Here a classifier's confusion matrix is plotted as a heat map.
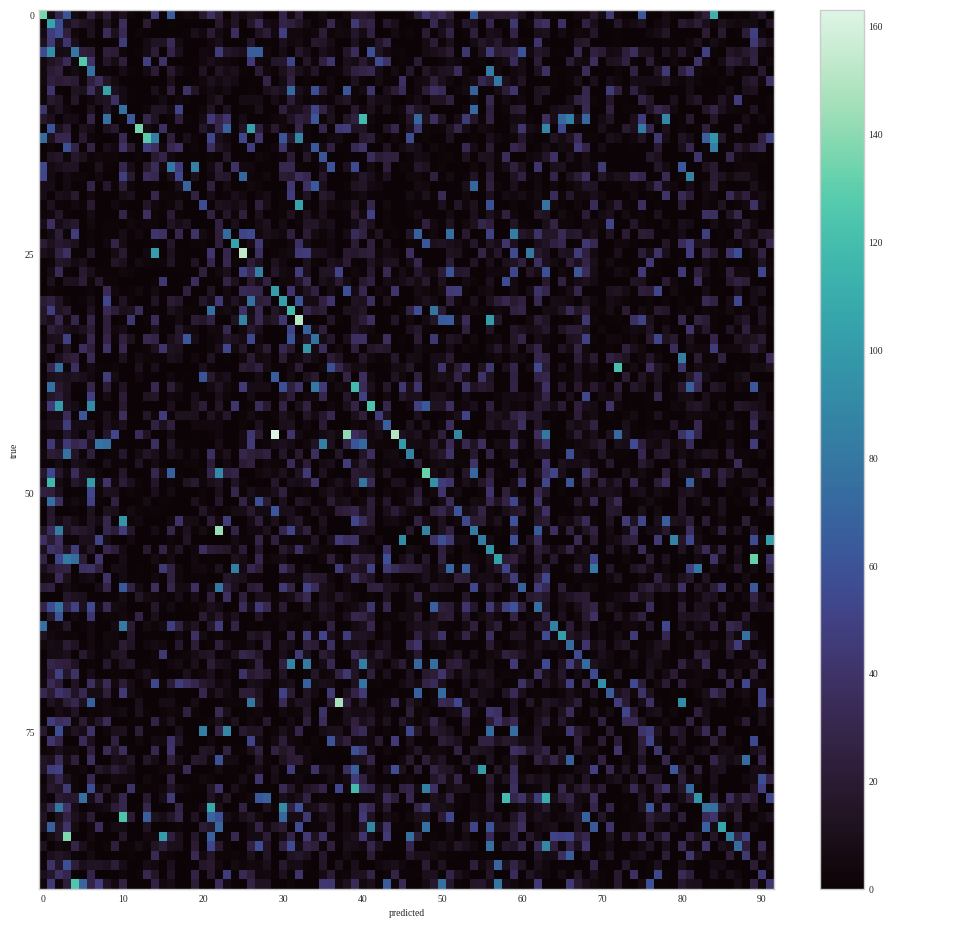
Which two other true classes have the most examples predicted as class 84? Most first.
0, 13
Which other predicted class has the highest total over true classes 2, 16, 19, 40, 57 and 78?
89
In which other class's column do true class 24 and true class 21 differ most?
48
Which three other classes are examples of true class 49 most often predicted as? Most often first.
1, 6, 40
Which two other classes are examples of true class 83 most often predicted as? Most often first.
21, 30
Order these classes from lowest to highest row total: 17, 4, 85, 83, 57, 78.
78, 17, 57, 85, 83, 4
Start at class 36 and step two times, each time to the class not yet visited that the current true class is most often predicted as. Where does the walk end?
90
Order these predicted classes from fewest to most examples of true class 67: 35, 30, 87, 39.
87, 30, 35, 39
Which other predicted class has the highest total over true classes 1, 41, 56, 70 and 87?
2
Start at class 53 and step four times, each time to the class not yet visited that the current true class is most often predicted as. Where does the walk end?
71
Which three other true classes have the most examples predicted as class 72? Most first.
37, 44, 77
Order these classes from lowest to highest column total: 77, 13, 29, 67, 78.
29, 13, 77, 78, 67
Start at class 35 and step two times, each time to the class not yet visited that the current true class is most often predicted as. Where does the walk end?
31
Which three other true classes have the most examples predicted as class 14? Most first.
25, 13, 70
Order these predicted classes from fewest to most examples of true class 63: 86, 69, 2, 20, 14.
86, 14, 20, 69, 2
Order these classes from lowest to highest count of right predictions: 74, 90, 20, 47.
47, 74, 90, 20
